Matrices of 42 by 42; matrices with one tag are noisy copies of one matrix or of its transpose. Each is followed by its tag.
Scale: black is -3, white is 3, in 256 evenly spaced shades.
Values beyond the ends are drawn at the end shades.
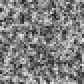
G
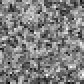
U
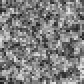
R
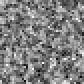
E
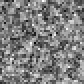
R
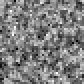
E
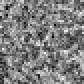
E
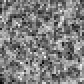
R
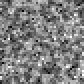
R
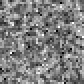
G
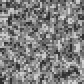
R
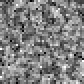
R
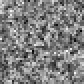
E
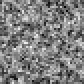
U
